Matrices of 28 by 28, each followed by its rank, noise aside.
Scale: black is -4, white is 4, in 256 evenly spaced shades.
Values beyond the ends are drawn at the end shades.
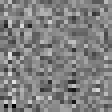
five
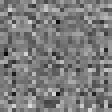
six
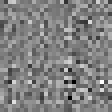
five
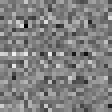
five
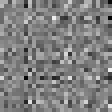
three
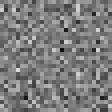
six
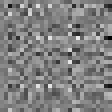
three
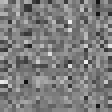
six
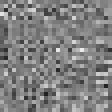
five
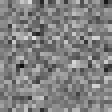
five
